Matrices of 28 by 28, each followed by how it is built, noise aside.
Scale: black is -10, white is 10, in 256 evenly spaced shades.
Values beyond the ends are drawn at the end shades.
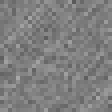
Hankel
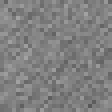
Hankel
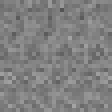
repeating columns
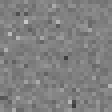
sparse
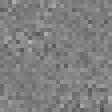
block diagonal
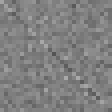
diagonal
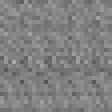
repeating columns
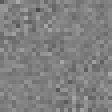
block diagonal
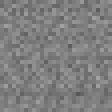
repeating columns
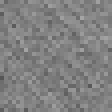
Toeplitz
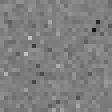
sparse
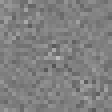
block diagonal
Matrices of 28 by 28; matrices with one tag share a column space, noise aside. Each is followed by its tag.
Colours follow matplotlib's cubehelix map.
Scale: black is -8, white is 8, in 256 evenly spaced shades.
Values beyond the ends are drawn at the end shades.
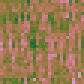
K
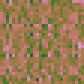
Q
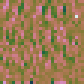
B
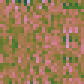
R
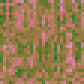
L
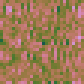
B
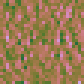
B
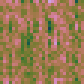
K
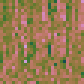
L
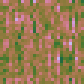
K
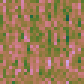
L
